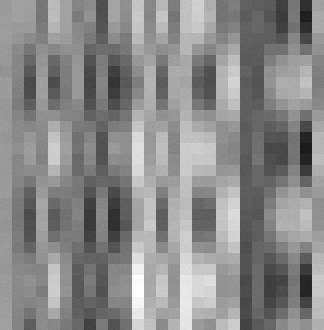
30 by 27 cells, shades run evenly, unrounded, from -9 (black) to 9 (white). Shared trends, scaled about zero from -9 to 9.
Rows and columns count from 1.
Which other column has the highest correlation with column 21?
7
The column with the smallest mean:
21
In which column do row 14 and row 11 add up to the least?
26
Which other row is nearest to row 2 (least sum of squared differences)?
1
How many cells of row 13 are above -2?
22
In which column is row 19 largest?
20
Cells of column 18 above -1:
22
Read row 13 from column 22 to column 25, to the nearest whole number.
-1 -3 -3 -1
